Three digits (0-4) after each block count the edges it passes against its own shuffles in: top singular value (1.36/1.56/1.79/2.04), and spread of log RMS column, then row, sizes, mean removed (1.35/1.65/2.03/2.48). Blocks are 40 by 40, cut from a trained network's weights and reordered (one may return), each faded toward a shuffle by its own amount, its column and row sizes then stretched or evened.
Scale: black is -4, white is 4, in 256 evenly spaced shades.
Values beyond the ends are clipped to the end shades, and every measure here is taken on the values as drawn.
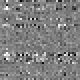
2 2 4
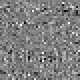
1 0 3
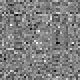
3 0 2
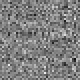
3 2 2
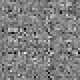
2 3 1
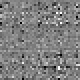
1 3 3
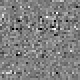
0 0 3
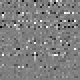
0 1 4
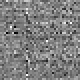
2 2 1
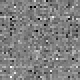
0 2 2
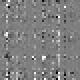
2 4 3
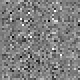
2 3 1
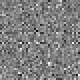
3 2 2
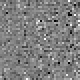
0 2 0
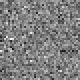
1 0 0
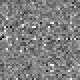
0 0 2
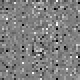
0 3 0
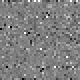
0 0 2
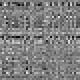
4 1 4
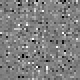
0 2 1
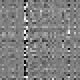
3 4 0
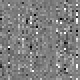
1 4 0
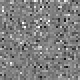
0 2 3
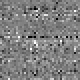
2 2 3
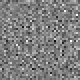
2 1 1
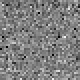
0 0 1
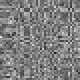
4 2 0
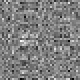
4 3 2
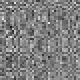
4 3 0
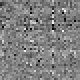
1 3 1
